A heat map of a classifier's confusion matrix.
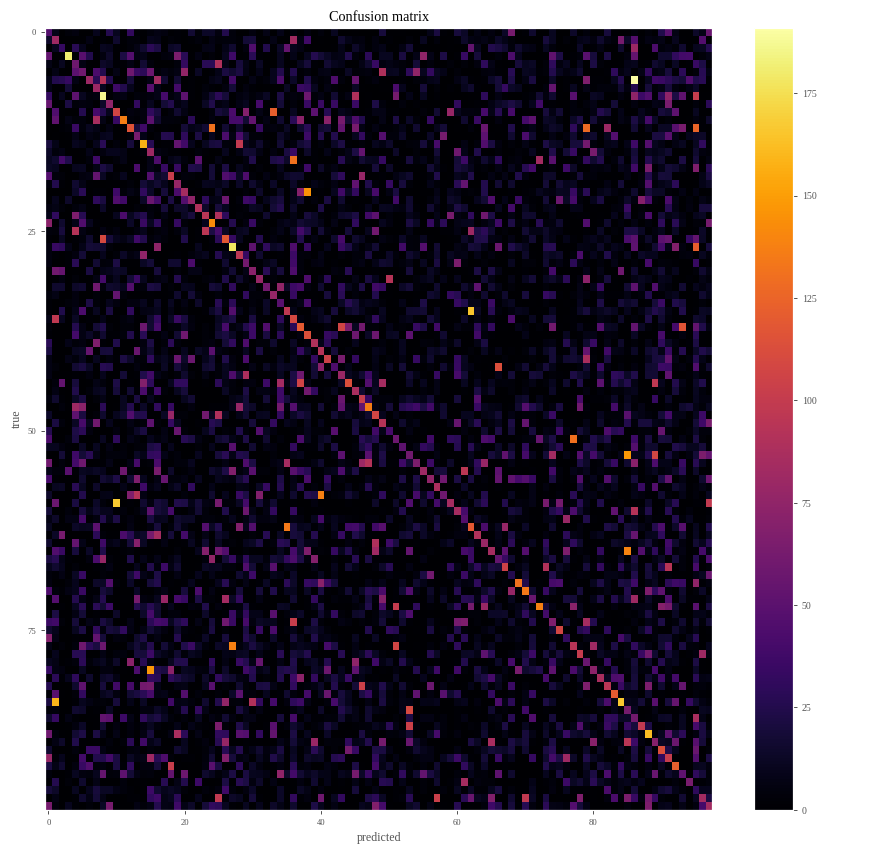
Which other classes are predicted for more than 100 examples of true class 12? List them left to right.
24, 79, 95
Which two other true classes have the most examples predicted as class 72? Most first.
16, 51
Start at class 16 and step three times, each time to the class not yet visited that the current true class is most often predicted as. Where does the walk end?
84
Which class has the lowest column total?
94
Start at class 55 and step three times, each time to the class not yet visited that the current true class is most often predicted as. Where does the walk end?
0
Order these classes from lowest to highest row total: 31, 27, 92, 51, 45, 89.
45, 31, 92, 51, 89, 27
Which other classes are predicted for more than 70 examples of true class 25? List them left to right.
4, 23, 62
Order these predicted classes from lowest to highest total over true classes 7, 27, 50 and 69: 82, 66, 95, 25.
25, 82, 66, 95
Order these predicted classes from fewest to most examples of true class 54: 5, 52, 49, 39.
39, 49, 52, 5
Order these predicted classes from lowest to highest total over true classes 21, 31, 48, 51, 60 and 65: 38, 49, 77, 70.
49, 70, 38, 77
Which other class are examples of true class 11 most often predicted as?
7
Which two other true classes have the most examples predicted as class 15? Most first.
80, 91
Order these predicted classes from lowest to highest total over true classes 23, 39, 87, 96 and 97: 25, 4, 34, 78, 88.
34, 4, 78, 88, 25
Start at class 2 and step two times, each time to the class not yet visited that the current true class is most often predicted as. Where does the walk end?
95
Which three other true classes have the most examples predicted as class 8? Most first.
26, 6, 66
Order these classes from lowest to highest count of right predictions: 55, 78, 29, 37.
29, 55, 78, 37
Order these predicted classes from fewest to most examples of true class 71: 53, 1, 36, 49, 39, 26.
53, 36, 39, 1, 49, 26
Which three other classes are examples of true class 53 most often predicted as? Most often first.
85, 89, 74
